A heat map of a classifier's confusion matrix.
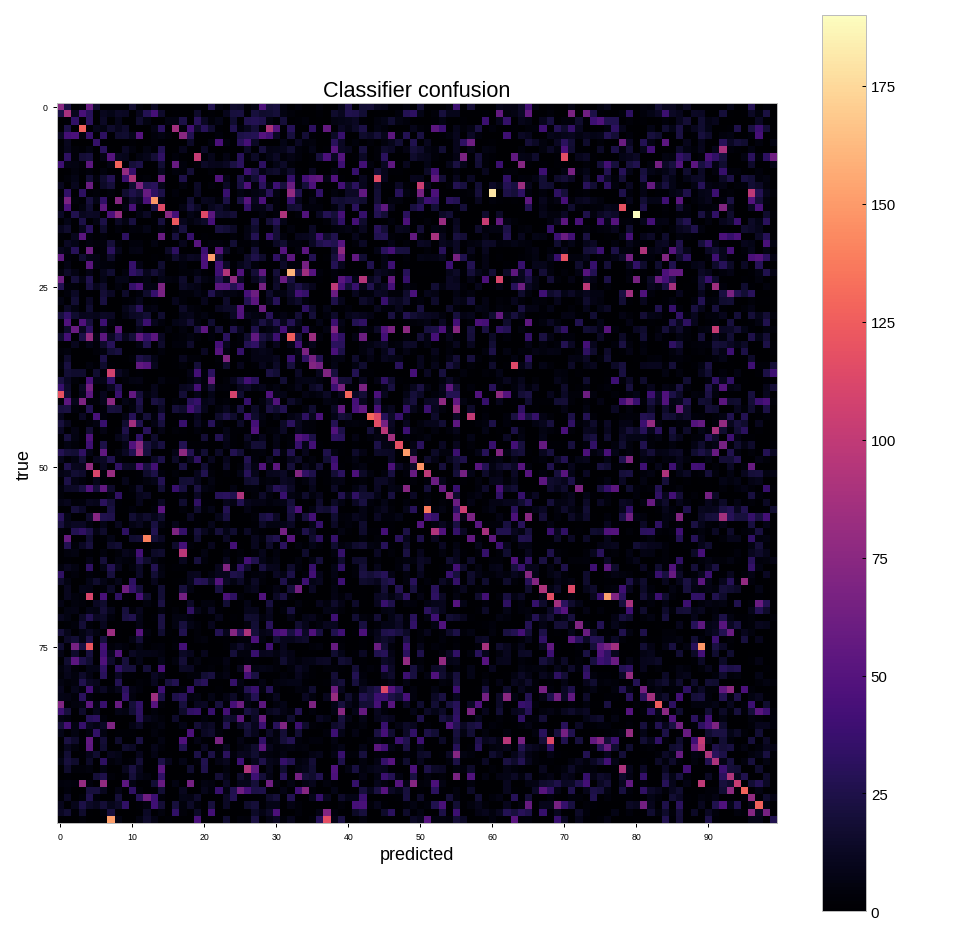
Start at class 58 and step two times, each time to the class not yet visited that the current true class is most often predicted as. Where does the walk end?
4
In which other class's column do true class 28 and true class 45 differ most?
91
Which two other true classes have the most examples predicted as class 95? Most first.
66, 81
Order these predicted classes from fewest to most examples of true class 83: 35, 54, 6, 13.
54, 6, 13, 35
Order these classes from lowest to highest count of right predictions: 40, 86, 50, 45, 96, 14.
86, 96, 45, 14, 40, 50
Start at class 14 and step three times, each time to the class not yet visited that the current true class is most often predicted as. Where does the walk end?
79
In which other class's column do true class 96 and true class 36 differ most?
63
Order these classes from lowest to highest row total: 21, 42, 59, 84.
42, 84, 59, 21
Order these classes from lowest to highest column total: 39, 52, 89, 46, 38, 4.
52, 46, 89, 39, 38, 4
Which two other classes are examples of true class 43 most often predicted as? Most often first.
44, 57
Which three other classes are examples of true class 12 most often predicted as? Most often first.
60, 96, 32
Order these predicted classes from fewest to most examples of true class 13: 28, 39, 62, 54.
62, 39, 54, 28
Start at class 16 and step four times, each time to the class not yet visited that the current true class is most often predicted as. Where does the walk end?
71
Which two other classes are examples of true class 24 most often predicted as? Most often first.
61, 42
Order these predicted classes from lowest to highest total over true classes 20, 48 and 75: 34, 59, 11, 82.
82, 34, 11, 59
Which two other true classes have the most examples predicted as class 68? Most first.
88, 75
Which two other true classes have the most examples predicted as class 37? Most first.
99, 98
